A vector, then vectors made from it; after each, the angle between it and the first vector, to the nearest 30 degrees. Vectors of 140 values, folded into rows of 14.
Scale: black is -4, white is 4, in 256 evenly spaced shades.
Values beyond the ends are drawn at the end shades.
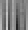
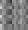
90 degrees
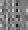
60 degrees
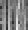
150 degrees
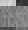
90 degrees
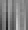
150 degrees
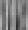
30 degrees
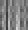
150 degrees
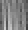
120 degrees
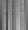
150 degrees
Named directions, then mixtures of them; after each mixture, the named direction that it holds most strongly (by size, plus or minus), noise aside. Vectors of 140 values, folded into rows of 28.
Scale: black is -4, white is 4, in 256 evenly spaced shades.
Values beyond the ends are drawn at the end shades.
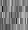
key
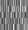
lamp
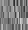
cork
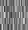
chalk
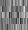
key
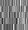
lamp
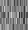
chalk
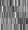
cork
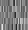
cork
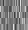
lamp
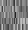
cork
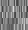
cork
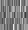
lamp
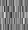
chalk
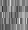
key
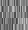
lamp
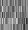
key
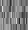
key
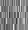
lamp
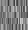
cork
